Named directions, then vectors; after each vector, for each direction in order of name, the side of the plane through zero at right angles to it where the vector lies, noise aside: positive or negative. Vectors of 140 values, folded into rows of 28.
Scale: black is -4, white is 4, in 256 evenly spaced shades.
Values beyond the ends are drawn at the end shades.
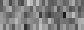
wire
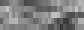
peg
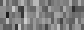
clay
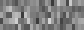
positive, positive, positive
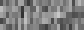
positive, positive, negative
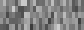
positive, negative, negative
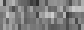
negative, positive, negative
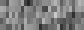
positive, positive, negative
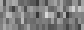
negative, positive, negative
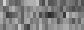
positive, negative, positive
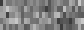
positive, positive, positive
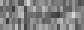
negative, negative, positive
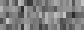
positive, positive, negative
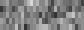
negative, negative, positive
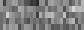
negative, positive, negative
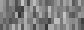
positive, negative, negative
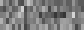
negative, negative, positive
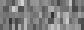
positive, negative, negative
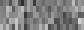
negative, positive, positive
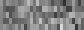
negative, negative, positive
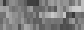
negative, positive, negative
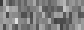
positive, positive, positive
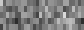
negative, negative, negative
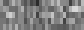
negative, positive, negative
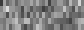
positive, positive, positive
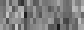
negative, positive, positive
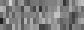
positive, positive, negative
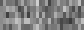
positive, positive, positive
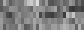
positive, negative, positive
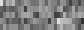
negative, negative, negative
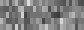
negative, negative, positive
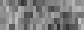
negative, positive, positive
